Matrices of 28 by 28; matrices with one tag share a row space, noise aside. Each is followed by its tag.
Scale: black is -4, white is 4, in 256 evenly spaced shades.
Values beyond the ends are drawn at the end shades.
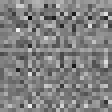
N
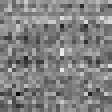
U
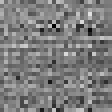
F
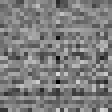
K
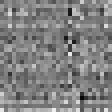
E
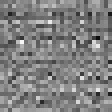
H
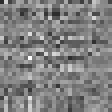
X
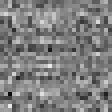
H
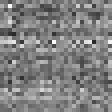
H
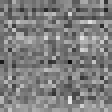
E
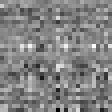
K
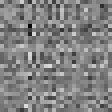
N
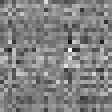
E
